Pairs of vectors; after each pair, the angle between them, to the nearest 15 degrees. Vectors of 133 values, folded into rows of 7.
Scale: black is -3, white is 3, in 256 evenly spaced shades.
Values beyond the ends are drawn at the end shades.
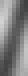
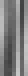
60 degrees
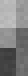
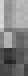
30 degrees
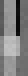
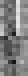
150 degrees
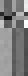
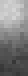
90 degrees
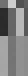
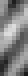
105 degrees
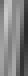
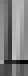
90 degrees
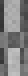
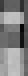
60 degrees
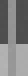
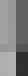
90 degrees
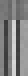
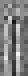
150 degrees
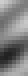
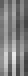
120 degrees
